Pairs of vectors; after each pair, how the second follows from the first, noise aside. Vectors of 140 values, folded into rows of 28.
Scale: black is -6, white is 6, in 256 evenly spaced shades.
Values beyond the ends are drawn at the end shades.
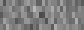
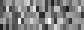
reversed, scaled up.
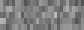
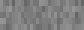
shrunk.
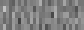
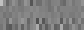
wrapped around, partly zeroed.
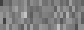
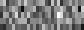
reversed, scaled up.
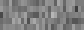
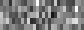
negated, scaled up.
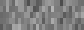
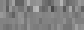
negated, partly zeroed.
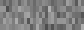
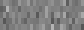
negated, partly zeroed.
